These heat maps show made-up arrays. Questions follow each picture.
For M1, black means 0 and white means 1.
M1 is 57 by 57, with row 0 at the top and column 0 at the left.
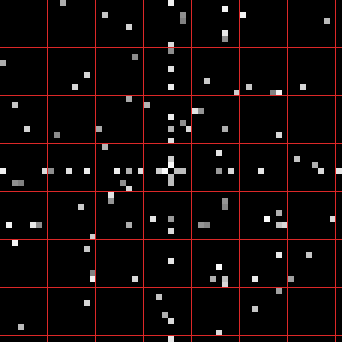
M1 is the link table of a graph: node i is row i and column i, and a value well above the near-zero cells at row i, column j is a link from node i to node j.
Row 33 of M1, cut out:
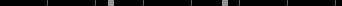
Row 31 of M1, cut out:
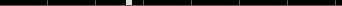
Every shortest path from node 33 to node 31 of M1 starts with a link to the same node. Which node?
node 37
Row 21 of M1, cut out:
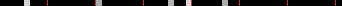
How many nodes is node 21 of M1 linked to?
5
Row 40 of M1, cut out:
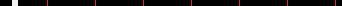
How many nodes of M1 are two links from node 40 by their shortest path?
2
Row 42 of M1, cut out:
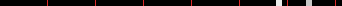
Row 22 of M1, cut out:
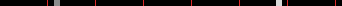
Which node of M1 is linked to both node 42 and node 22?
node 46
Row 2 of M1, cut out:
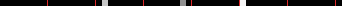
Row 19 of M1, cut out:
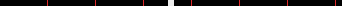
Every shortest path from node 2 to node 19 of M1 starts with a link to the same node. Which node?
node 30
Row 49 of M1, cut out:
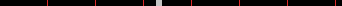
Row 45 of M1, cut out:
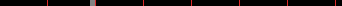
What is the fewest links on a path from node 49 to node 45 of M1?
7
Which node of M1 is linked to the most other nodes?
node 28
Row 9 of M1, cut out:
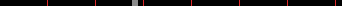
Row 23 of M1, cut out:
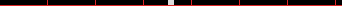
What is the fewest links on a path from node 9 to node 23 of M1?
6
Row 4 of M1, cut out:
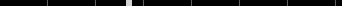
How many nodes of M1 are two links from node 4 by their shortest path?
4
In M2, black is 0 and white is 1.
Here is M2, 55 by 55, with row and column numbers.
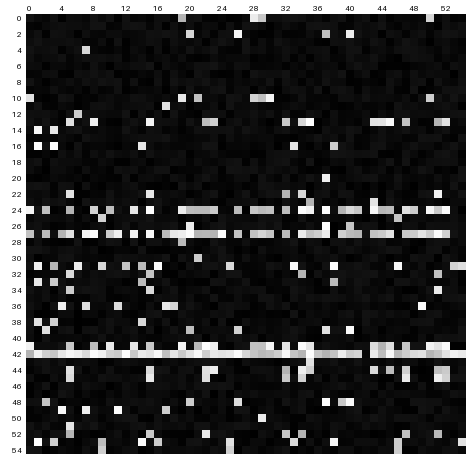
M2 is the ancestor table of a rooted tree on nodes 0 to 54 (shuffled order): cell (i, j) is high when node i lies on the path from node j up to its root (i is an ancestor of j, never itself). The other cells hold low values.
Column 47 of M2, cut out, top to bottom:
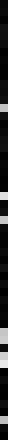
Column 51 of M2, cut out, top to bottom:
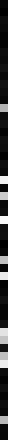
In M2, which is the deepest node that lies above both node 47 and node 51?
52
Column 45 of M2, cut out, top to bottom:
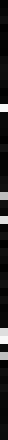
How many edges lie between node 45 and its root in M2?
6
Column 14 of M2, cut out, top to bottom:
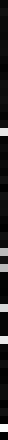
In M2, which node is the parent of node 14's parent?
33
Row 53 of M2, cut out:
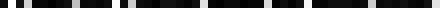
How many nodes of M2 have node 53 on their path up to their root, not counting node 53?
10
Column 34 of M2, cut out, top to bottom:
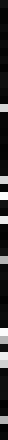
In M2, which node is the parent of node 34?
32
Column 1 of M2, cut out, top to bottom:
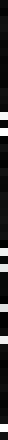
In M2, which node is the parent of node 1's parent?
38
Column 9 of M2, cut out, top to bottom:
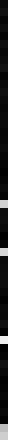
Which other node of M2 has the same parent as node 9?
46
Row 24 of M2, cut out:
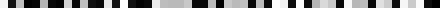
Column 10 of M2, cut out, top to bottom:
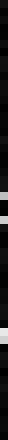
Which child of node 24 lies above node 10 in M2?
41
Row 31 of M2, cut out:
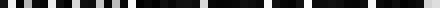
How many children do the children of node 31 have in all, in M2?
3
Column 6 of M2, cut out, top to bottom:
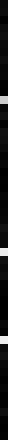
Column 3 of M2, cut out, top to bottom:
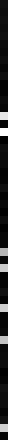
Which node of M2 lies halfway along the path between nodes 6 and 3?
16
